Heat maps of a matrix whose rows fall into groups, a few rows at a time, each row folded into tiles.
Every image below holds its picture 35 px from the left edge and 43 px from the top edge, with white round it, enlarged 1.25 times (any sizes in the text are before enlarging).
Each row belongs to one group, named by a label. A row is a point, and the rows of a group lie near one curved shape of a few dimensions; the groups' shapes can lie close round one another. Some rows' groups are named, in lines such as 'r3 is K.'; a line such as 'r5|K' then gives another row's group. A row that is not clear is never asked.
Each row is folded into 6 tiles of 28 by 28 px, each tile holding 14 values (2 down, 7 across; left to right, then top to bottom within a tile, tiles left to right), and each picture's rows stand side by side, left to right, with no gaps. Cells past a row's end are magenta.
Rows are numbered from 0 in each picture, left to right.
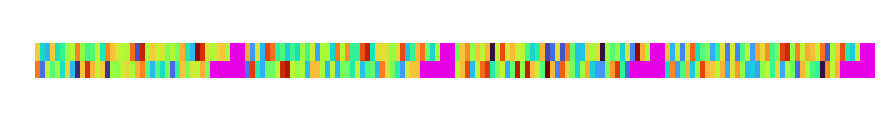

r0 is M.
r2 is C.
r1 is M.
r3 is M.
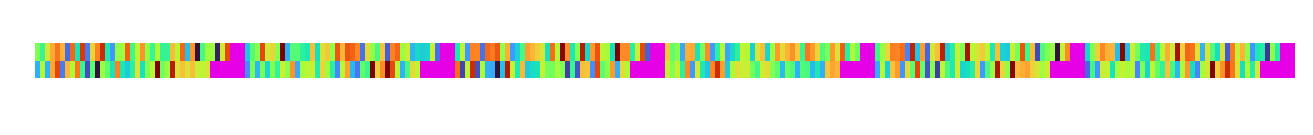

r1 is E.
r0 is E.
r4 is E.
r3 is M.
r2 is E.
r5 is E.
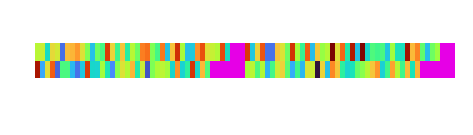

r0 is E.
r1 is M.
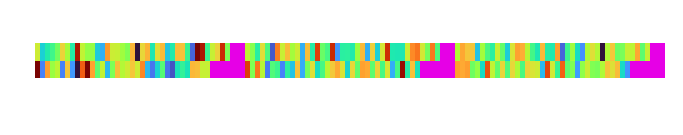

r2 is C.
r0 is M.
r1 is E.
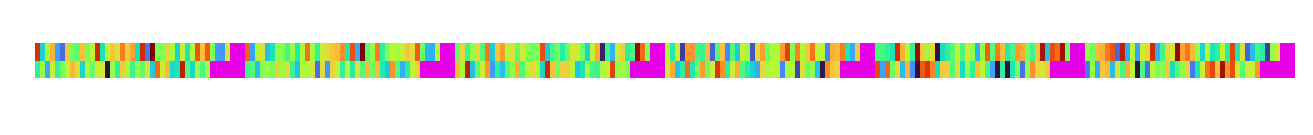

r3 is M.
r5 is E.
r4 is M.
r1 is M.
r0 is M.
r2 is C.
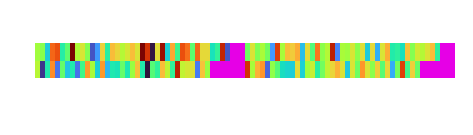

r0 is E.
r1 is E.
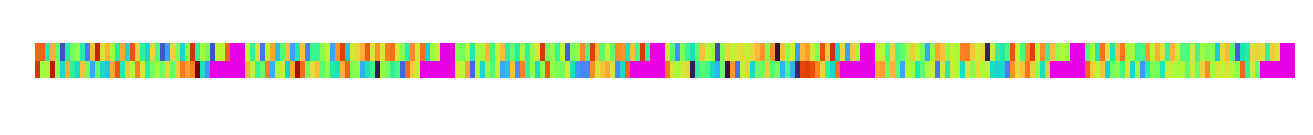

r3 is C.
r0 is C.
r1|M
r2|C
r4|C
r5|E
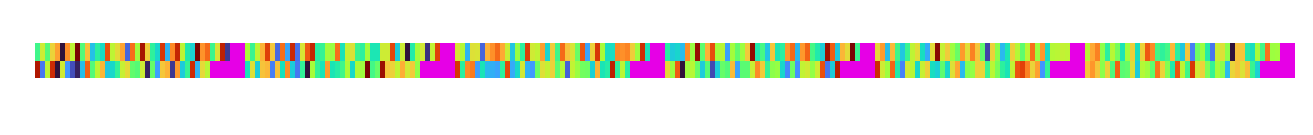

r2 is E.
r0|E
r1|E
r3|C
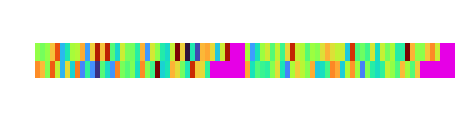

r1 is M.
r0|E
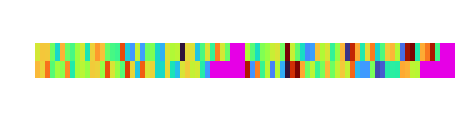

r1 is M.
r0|C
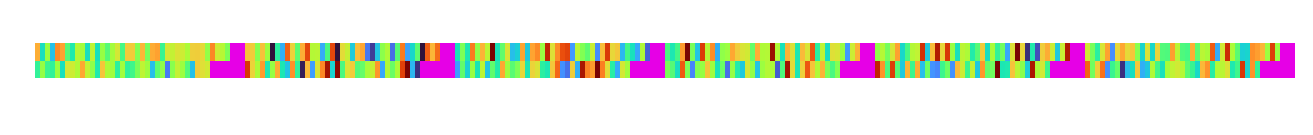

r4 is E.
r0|M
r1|C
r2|E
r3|E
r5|E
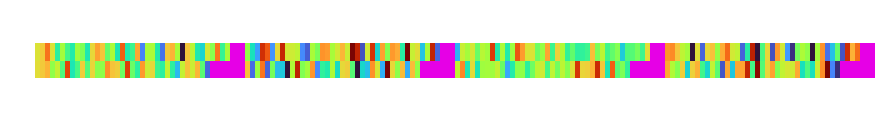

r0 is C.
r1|E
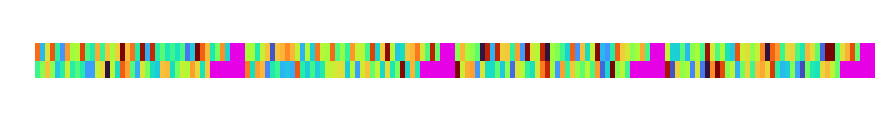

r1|E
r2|E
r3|M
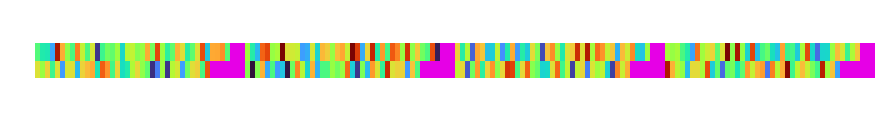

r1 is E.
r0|M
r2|M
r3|E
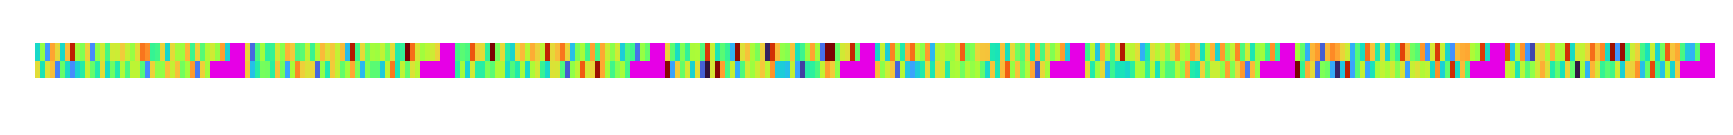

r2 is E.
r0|E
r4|E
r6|E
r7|M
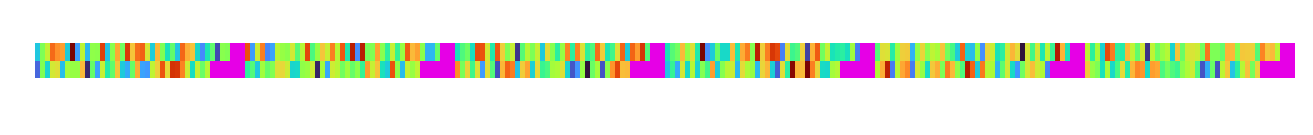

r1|M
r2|M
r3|E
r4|C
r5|M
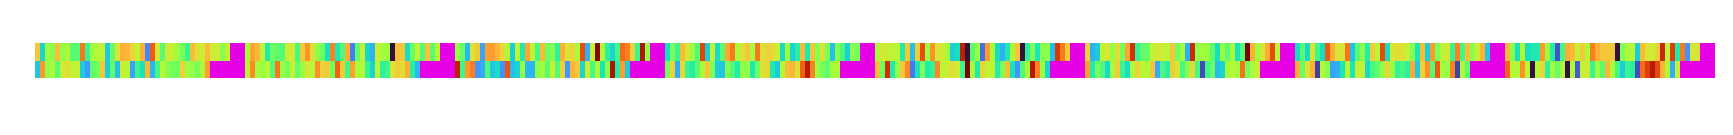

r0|M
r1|C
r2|E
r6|E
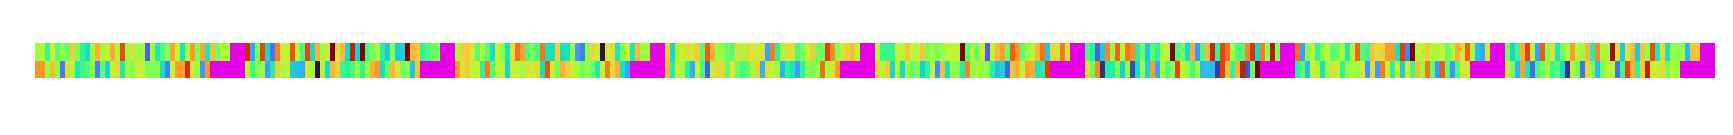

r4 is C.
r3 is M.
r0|C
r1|M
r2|C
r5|C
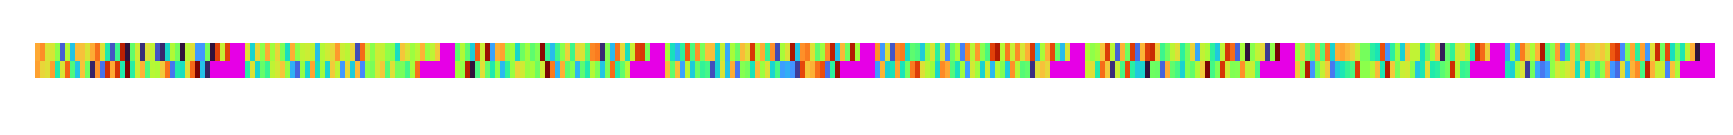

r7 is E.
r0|C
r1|M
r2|C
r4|M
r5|E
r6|C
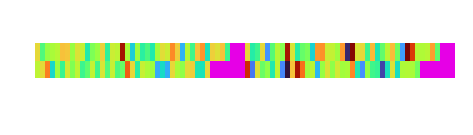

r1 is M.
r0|C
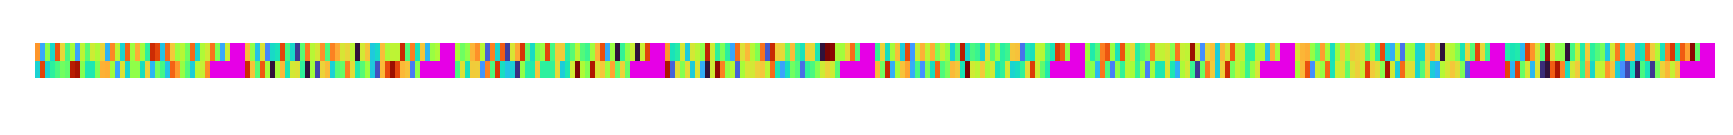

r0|M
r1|C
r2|E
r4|C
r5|E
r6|C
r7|M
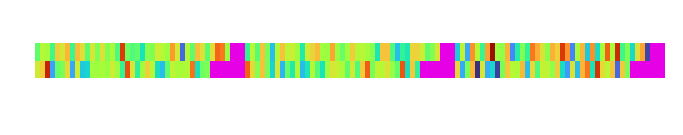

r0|C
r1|E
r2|E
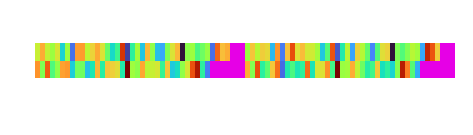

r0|C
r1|C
